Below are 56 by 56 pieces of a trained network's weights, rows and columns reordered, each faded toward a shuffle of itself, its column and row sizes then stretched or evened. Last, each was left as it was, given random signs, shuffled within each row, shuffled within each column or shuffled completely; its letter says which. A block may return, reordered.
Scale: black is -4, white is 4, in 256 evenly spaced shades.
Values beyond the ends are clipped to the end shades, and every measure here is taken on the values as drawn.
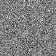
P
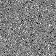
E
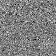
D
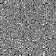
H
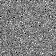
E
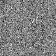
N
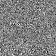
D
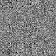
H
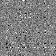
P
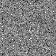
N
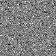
P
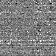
H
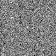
N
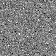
E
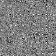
P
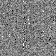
N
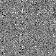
P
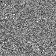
D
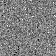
E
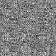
H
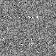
P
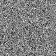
N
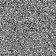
D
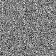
N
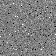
E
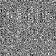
H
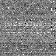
H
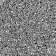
E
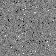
E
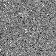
E
